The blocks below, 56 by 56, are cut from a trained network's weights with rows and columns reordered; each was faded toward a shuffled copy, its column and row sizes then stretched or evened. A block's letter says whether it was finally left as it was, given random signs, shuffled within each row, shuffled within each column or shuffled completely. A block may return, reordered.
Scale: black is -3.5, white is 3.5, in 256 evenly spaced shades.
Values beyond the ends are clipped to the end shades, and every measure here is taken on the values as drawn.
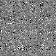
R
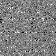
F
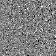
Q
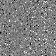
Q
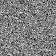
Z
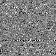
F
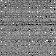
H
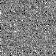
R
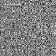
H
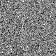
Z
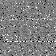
F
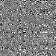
H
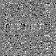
H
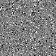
Q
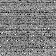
F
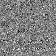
F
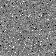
Z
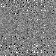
R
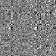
H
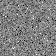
Z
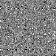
R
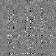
H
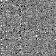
R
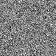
Z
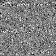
F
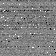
F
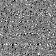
F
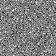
Z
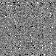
R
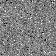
Z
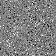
Q
